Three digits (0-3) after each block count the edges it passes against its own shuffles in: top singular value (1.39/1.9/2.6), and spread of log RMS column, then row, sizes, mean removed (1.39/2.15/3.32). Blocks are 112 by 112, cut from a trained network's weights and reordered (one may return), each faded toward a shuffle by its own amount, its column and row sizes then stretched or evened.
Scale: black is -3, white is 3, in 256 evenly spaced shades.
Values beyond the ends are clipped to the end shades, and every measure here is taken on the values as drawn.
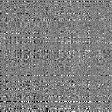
2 2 3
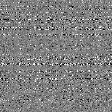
1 2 3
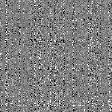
0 3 2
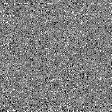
0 2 2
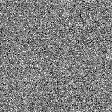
1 0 0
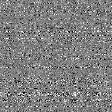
0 1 3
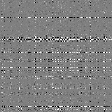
3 2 3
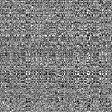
3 2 2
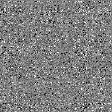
0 2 2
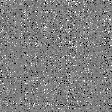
0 2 2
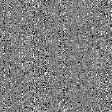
0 3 1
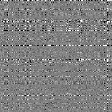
3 2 3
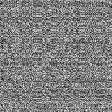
3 0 0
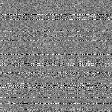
2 0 3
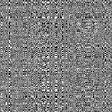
3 3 2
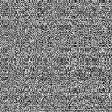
3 2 0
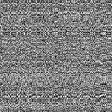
3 0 2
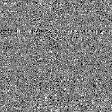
1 2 2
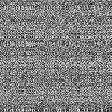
3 1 2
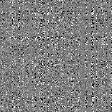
0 3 2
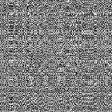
3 2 1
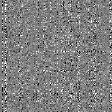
1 3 2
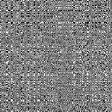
3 3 2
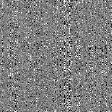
0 3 1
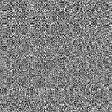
3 1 2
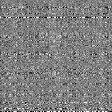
2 0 3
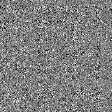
0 2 2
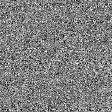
0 0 2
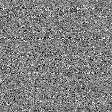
0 0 2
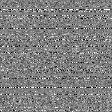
2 0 3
